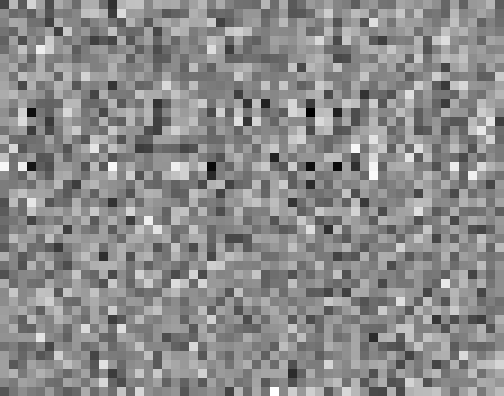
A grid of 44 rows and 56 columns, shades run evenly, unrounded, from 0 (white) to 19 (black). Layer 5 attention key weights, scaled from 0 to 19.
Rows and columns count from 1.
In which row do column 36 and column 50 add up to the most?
37
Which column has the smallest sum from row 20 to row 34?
17
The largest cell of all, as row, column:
13, 35
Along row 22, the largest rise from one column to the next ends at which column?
40
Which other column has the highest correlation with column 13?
33
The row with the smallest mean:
24
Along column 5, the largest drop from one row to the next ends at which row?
6
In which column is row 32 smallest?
50
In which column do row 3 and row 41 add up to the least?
42
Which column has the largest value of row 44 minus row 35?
43
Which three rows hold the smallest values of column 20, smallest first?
19, 32, 15
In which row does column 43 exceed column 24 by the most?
5
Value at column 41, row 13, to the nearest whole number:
11
